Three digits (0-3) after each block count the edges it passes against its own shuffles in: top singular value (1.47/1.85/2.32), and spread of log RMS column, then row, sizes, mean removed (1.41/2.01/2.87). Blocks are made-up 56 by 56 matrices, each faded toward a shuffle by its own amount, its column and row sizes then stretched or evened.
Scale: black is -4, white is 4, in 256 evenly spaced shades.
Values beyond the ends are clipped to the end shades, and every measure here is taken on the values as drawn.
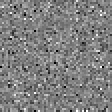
0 1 1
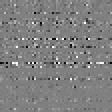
2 1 3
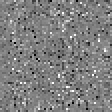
1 1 0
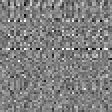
3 1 2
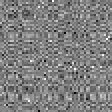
3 0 1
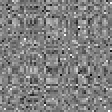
3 1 0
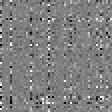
1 3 2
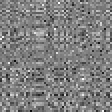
3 0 2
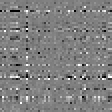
3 2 3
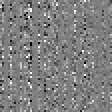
0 3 0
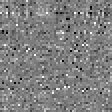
2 0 1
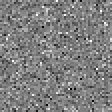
0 0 0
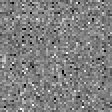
1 1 0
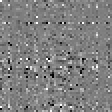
1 2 2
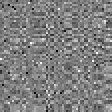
3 0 0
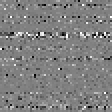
2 0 3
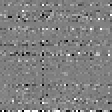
2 1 3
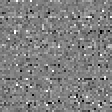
1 1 2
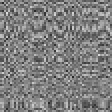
3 1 2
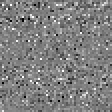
0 0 2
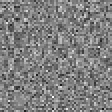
2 0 0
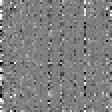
2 3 1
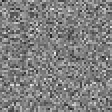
2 0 1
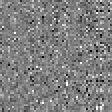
2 2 0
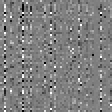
3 3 0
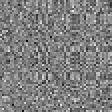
3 1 0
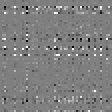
2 2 3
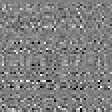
3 1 3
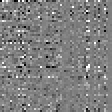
2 3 2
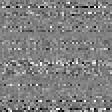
0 0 3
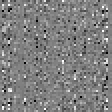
0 3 1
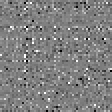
2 1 2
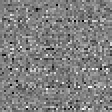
1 1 2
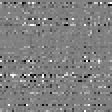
1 1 3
